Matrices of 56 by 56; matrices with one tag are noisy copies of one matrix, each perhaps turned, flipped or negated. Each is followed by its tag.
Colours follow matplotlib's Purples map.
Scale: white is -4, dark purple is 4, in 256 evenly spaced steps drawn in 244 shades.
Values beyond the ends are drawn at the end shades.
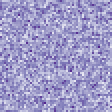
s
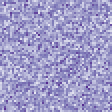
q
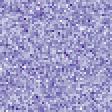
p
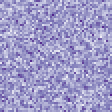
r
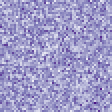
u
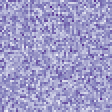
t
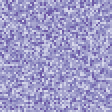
t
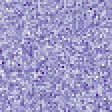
r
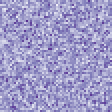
p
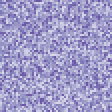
t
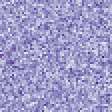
t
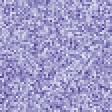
q
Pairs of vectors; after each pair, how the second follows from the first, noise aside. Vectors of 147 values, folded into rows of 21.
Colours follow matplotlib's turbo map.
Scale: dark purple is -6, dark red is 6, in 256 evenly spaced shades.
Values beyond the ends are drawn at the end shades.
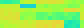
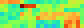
negated, scaled up.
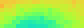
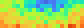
reversed, scaled up.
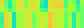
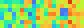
wrapped around, scaled up.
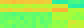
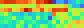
scaled up.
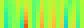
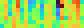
reversed, negated, scaled up.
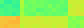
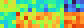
reversed, negated, scaled up.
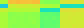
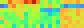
scaled up.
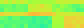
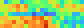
negated, scaled up.
